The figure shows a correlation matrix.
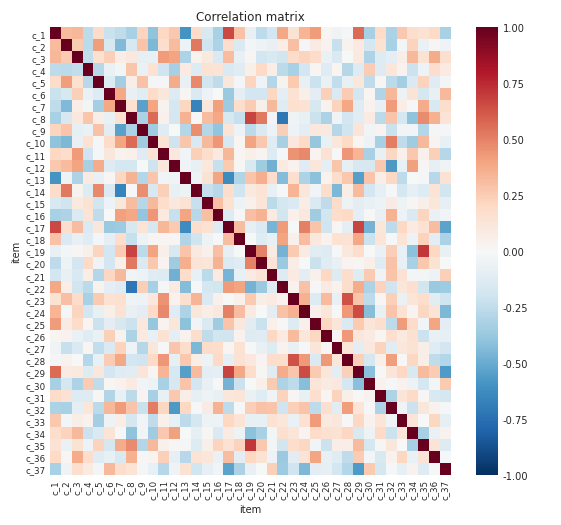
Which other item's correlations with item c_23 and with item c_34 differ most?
c_19
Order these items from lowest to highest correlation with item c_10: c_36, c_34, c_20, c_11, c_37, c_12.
c_34, c_12, c_37, c_36, c_11, c_20
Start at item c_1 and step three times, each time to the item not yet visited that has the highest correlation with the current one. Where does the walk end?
c_24
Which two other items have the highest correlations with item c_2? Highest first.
c_14, c_5
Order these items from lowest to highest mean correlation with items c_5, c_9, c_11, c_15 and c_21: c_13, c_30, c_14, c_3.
c_30, c_13, c_3, c_14
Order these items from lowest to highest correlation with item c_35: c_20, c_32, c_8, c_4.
c_4, c_32, c_20, c_8
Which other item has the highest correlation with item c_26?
c_28
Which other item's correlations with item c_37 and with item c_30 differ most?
c_3
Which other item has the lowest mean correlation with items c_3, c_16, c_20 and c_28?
c_9
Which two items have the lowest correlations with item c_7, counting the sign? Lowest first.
c_14, c_9
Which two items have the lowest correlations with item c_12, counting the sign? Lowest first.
c_32, c_21
